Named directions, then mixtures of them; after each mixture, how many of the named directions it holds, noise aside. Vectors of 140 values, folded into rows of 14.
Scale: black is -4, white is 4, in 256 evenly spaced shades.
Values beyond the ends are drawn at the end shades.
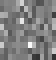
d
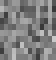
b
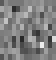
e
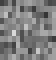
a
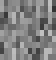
one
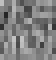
four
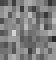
one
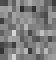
two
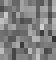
one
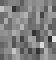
two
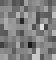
three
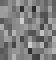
four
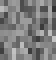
one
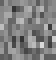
two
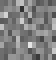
two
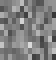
two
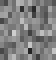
three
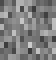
two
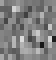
one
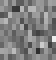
three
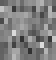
three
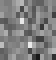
two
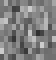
three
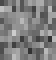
three
